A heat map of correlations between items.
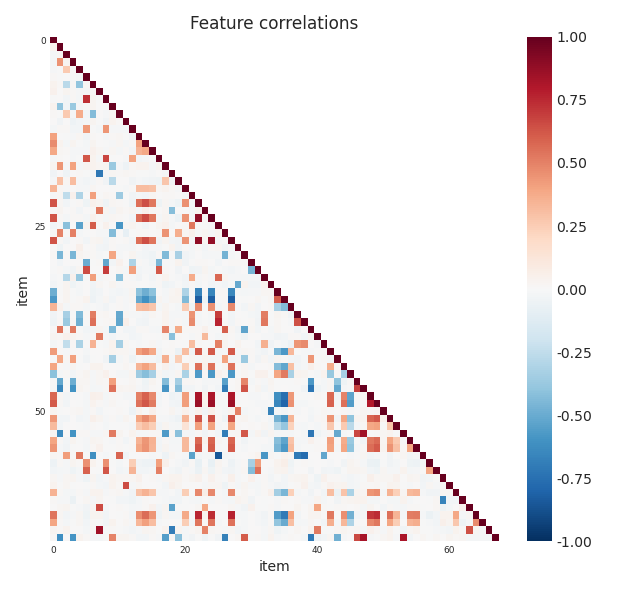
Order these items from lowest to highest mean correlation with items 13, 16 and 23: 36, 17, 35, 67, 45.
35, 45, 67, 17, 36
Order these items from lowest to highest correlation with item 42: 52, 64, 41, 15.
41, 52, 15, 64
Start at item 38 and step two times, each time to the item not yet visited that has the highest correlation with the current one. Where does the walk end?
37
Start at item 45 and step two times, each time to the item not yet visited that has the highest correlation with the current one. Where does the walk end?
34
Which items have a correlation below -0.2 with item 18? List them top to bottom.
7, 23, 40, 63, 66
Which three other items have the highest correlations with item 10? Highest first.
56, 4, 2
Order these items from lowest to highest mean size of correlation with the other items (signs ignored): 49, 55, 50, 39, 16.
50, 16, 39, 55, 49
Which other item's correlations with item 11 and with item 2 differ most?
60
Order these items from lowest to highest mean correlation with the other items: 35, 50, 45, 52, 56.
35, 45, 56, 50, 52
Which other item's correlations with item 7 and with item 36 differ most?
66
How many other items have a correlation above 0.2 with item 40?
4
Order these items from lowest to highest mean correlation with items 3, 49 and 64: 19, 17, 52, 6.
6, 19, 17, 52
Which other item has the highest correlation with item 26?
39
